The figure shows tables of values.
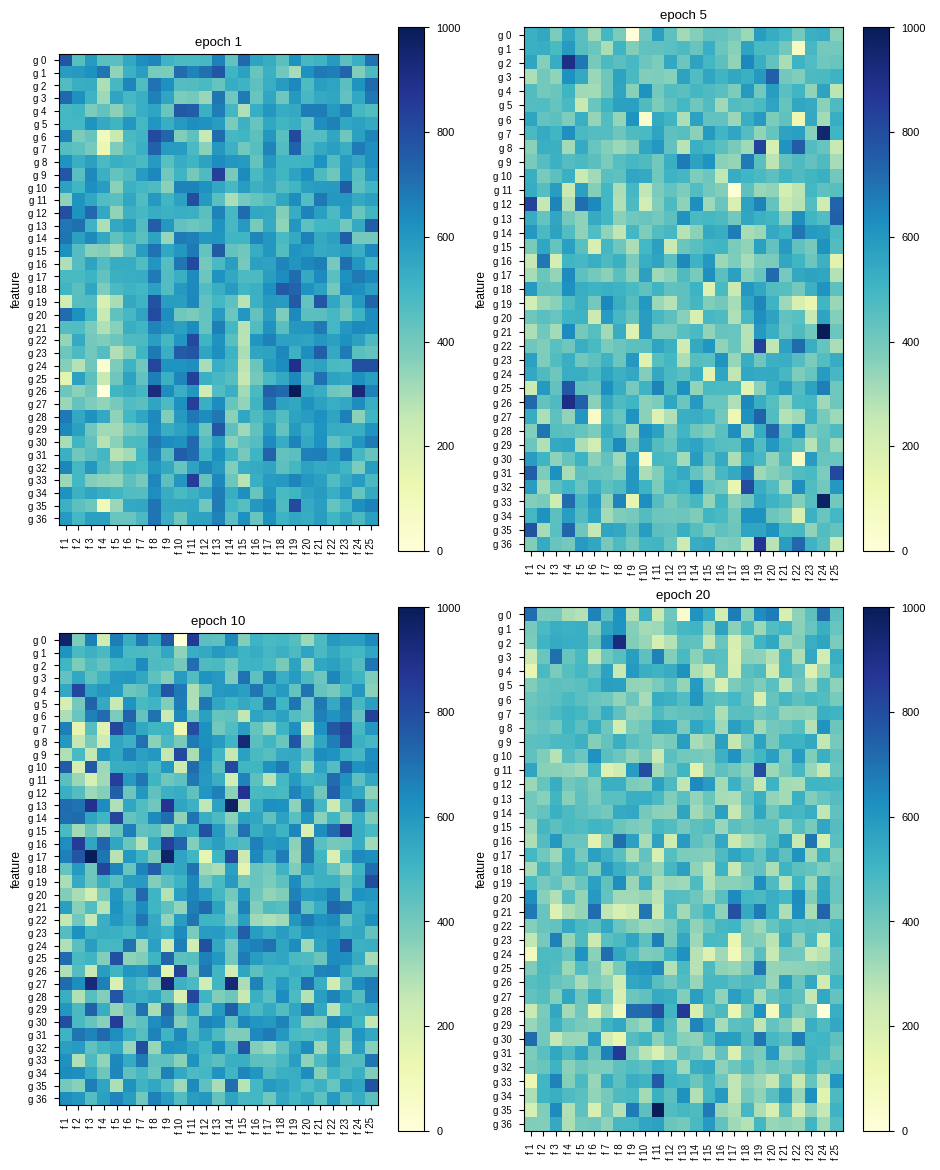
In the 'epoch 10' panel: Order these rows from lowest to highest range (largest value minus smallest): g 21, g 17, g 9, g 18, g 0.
g 21, g 9, g 18, g 17, g 0
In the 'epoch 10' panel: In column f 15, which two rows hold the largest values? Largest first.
g 8, g 12
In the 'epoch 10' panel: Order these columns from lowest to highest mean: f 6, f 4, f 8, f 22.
f 4, f 8, f 6, f 22
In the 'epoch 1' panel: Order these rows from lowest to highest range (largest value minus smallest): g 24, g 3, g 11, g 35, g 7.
g 3, g 11, g 7, g 35, g 24
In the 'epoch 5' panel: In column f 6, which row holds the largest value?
g 12
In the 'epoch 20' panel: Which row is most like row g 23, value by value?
g 3
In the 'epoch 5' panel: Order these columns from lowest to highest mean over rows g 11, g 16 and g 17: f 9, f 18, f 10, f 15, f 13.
f 18, f 9, f 10, f 13, f 15
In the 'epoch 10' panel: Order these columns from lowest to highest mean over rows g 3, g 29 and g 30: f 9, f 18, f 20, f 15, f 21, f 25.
f 25, f 21, f 20, f 18, f 9, f 15
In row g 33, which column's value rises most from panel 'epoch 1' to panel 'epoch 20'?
f 3
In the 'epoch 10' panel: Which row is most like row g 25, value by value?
g 30
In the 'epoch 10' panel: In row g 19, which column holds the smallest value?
f 1
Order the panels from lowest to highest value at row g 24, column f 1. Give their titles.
epoch 20, epoch 10, epoch 1, epoch 5
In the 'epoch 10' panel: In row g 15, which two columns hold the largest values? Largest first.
f 23, f 12
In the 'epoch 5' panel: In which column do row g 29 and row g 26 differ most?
f 5
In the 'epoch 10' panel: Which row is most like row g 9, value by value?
g 26
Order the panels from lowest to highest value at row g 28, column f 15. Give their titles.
epoch 10, epoch 5, epoch 20, epoch 1
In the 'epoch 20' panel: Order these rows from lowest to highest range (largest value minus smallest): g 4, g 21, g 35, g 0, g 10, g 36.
g 36, g 10, g 4, g 21, g 0, g 35
